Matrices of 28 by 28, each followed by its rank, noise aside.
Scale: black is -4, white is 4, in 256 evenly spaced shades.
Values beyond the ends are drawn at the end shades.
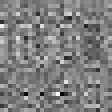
four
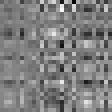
two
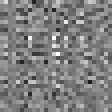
four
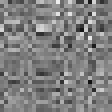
three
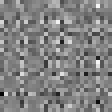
four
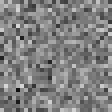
eight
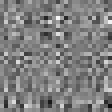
three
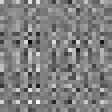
two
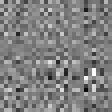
three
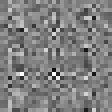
three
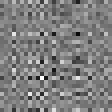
two
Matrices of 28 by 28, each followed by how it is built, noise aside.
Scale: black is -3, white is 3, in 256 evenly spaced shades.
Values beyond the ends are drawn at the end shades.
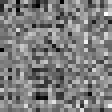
blocks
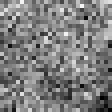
smooth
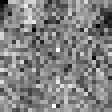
smooth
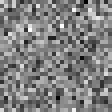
noise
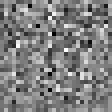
low rank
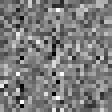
uneven columns
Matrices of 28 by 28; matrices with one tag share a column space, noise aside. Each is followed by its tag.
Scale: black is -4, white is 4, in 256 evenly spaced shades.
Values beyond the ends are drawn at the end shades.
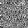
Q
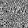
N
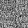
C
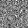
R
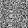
Q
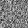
C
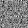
C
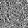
Q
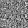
Q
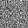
C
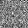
C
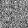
C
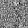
Q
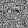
N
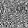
N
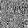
N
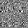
N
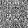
Q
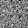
R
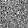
C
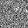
N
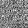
R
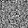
C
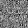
R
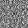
C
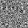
N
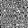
R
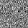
N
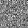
R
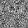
N
